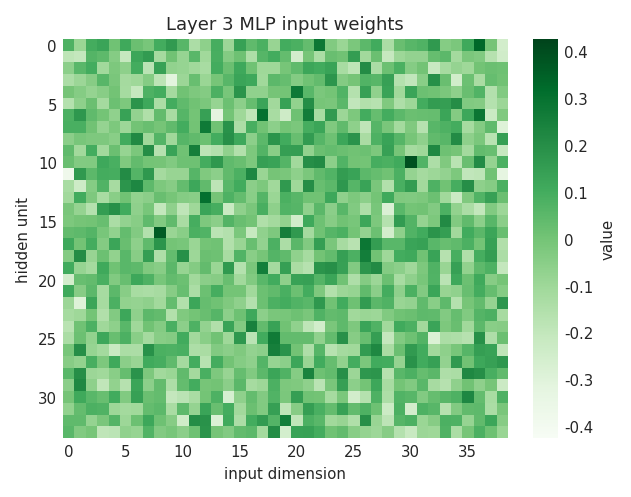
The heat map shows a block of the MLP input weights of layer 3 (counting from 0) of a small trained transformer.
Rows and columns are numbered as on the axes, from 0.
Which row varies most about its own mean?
6
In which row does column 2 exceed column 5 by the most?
1
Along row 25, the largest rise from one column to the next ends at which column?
36
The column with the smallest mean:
38
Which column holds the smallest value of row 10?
34
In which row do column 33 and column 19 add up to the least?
31
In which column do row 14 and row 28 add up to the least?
28
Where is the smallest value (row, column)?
11, 0
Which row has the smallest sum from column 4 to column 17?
3
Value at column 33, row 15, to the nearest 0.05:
0.2
